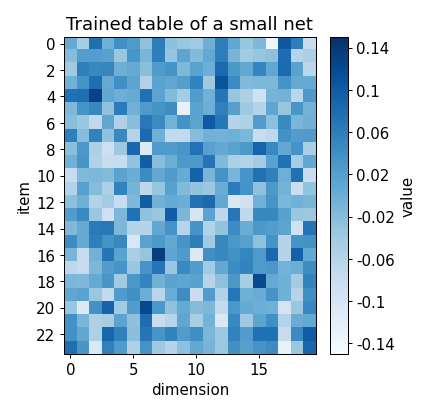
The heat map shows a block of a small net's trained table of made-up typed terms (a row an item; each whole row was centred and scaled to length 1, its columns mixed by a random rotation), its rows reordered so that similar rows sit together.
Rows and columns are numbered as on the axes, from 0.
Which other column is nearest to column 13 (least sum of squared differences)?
4
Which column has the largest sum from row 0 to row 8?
12
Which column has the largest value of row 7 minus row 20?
17
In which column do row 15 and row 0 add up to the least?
16
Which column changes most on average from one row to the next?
6
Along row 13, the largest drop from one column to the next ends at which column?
14
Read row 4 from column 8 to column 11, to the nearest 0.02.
-0.02 -0.04 0.02 0
